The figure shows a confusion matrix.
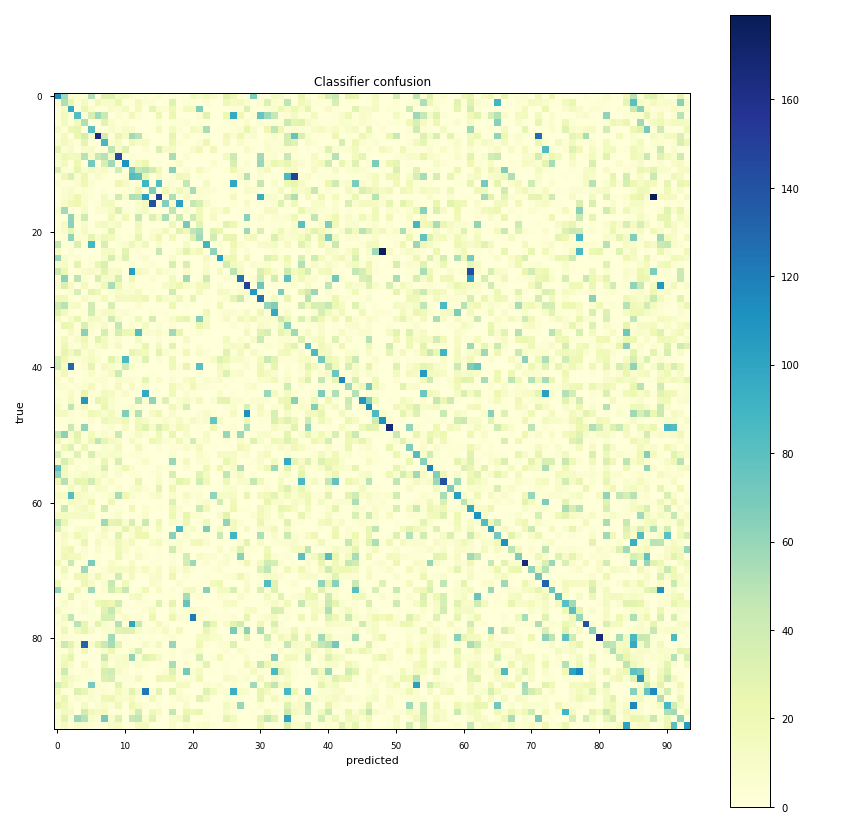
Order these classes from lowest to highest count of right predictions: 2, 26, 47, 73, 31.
26, 31, 73, 47, 2
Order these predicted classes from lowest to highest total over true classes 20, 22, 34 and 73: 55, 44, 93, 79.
93, 55, 79, 44
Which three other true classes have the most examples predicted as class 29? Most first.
0, 87, 57
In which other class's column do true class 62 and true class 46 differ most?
38
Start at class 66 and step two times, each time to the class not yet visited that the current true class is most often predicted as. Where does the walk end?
77
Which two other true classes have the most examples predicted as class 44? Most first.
73, 13
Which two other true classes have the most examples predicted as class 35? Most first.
12, 6
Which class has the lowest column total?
16
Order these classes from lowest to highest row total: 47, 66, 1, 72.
66, 1, 72, 47
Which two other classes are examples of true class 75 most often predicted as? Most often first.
19, 76
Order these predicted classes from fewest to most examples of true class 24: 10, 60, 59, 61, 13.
13, 60, 10, 59, 61
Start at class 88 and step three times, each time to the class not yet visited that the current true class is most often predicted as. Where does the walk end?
61
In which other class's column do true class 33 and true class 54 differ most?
34
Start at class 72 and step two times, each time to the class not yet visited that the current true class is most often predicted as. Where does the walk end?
57
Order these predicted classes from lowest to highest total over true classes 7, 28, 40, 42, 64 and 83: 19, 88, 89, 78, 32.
78, 19, 88, 32, 89
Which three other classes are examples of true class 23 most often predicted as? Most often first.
48, 77, 47
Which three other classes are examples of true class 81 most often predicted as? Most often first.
4, 85, 41
